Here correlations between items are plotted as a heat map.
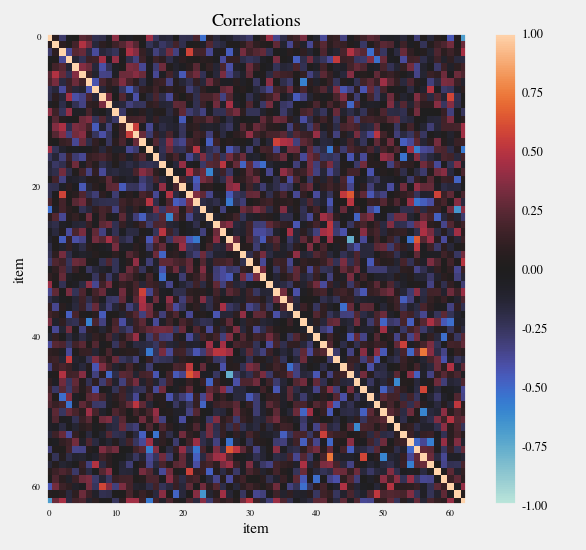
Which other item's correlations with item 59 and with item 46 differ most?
52
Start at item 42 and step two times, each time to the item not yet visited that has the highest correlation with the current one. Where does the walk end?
47
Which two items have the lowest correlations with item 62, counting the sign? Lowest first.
0, 15
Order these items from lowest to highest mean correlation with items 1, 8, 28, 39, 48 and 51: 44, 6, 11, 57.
57, 44, 11, 6
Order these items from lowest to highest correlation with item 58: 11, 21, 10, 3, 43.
11, 10, 3, 43, 21
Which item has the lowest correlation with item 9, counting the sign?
45
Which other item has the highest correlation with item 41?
53
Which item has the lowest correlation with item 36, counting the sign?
44
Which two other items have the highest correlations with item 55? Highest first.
27, 28
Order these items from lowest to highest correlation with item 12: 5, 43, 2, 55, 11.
43, 55, 11, 5, 2
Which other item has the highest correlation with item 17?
26
